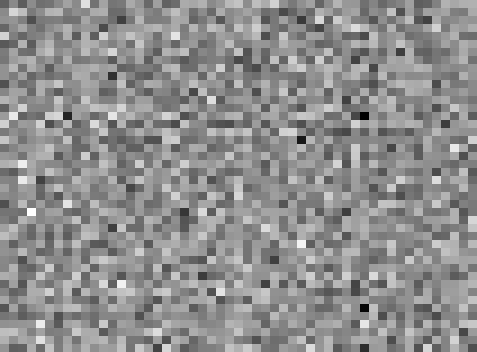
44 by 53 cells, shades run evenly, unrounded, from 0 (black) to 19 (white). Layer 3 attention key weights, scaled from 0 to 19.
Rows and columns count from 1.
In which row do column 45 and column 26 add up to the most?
6
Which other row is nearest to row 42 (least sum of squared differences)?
30
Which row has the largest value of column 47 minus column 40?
8
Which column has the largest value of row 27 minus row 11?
4
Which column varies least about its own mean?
46
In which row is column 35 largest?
44
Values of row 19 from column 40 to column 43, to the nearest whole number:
15 10 13 10
